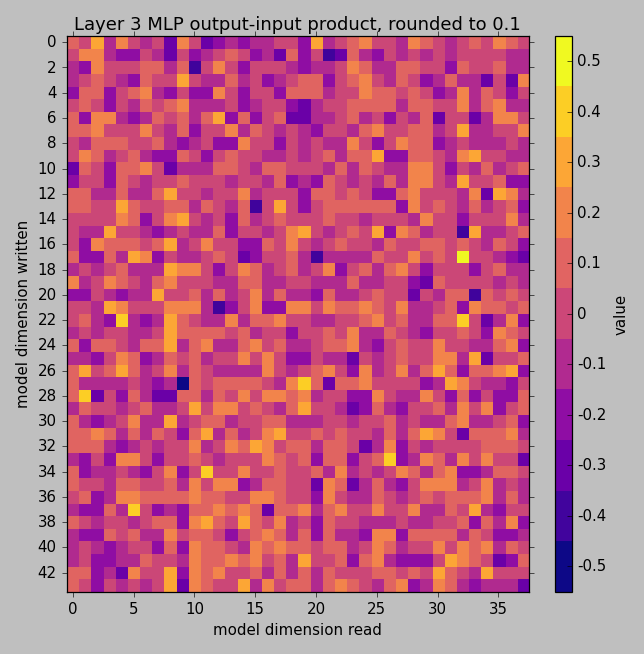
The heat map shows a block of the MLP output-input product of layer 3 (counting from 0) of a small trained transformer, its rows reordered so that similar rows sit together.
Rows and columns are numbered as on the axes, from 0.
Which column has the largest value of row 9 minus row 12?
25
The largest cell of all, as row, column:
17, 32
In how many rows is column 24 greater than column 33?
19
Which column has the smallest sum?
37
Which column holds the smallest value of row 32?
24
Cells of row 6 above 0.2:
1
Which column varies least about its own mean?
22
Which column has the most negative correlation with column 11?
9
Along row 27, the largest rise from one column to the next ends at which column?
10
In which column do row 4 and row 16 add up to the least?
14
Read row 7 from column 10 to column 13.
-0.2 0 0 0.2
